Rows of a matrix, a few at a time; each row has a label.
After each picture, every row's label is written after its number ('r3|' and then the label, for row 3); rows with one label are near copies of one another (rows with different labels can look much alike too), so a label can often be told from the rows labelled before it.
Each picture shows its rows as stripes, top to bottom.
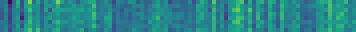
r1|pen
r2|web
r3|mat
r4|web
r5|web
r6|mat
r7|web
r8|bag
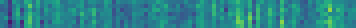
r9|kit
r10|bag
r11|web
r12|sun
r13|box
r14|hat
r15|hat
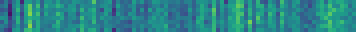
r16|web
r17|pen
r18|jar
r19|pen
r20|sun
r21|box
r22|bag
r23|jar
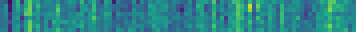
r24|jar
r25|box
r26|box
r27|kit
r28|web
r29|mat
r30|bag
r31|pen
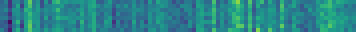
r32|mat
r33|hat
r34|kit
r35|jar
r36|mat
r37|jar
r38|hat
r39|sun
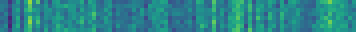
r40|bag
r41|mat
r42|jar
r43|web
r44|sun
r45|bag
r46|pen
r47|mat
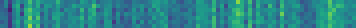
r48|box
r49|web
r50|jar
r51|hat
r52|bag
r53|jar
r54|bag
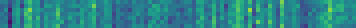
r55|hat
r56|web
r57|box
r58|kit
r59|pen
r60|sun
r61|kit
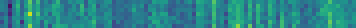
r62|bag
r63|sun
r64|sun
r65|bag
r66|box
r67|web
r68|mat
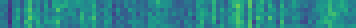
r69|mat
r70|mat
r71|pen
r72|jar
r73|sun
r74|kit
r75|box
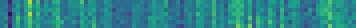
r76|bag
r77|bag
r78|kit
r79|bag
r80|box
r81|sun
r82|box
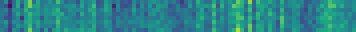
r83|box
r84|jar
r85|kit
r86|sun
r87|hat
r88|kit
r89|box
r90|mat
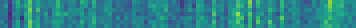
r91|box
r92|box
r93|bag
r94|mat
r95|hat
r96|sun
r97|bag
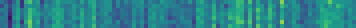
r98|hat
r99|web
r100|sun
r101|sun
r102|sun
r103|hat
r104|sun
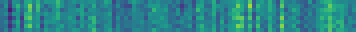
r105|kit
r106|box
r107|bag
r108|kit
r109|hat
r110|web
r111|hat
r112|web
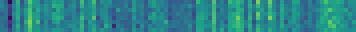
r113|sun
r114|sun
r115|pen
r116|sun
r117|sun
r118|bag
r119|jar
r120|sun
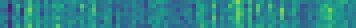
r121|mat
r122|sun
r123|hat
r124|hat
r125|kit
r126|jar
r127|pen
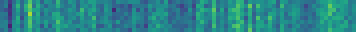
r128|pen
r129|box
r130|jar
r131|bag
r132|sun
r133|pen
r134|mat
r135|box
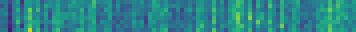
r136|web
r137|web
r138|bag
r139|mat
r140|mat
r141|sun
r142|hat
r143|bag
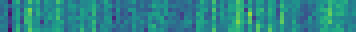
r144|pen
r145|web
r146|pen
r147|box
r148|kit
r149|hat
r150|sun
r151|sun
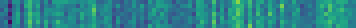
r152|mat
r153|hat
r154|web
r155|sun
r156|jar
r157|pen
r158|mat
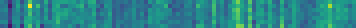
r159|mat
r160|bag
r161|mat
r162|mat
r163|mat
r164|kit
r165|hat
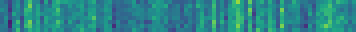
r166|mat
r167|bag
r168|kit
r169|kit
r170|web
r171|pen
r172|kit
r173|sun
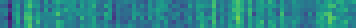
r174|mat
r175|jar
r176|mat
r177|kit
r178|jar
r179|pen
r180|pen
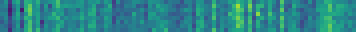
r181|kit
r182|mat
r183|hat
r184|sun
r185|kit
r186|hat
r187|hat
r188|bag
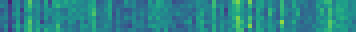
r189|mat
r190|mat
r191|web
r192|web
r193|mat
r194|hat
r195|box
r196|pen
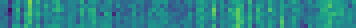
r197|bag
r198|pen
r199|sun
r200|jar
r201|hat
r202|hat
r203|kit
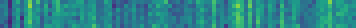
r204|bag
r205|mat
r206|pen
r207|mat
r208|hat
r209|hat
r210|web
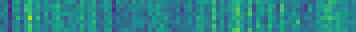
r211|jar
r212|kit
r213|kit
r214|mat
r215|bag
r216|web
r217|sun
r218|mat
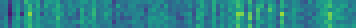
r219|kit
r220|pen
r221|sun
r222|hat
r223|box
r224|kit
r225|box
